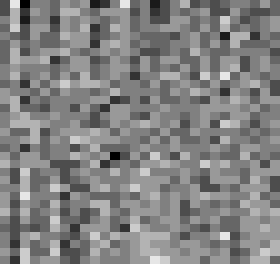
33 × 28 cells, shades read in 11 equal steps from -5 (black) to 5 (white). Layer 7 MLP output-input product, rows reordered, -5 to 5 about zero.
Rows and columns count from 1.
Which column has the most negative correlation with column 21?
14
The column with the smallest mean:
5
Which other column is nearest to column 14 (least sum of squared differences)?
6
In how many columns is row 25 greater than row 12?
12
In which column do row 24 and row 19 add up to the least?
8
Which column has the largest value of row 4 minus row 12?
23
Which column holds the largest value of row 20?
16
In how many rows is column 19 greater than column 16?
8
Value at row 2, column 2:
2
